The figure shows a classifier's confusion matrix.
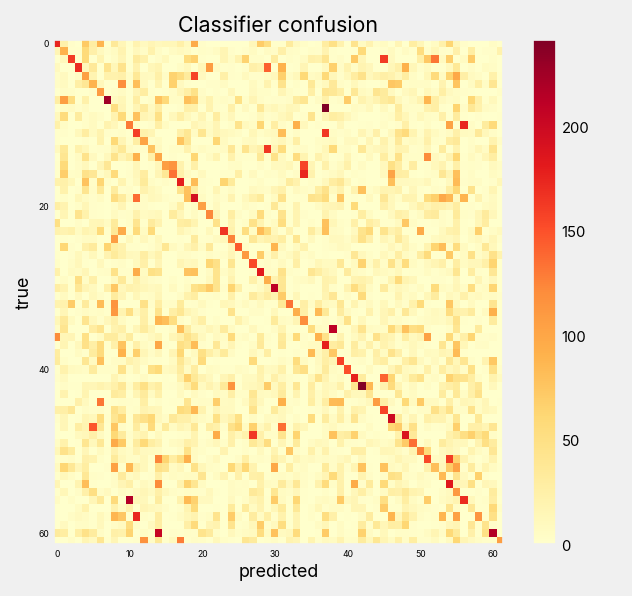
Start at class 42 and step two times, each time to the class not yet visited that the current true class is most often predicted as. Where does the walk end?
8
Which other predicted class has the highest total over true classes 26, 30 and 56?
10
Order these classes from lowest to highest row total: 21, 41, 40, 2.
21, 40, 41, 2
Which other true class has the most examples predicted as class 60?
33
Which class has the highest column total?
55
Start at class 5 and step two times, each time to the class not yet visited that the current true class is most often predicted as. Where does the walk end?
11
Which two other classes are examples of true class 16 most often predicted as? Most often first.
34, 46
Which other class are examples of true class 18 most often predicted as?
42
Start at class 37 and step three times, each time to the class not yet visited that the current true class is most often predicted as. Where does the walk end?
54
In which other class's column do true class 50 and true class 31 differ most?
32
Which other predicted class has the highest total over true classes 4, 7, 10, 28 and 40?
19
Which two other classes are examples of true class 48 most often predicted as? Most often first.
27, 22
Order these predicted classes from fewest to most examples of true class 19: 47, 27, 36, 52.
47, 27, 36, 52
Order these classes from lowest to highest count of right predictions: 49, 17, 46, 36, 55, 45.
36, 55, 49, 45, 17, 46
